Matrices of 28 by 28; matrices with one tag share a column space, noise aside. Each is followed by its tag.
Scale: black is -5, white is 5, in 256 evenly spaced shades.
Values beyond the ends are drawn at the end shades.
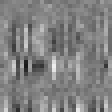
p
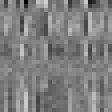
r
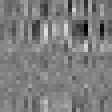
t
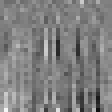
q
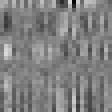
r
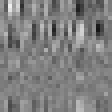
t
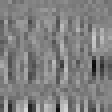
p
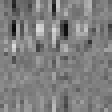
t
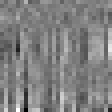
q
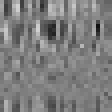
t
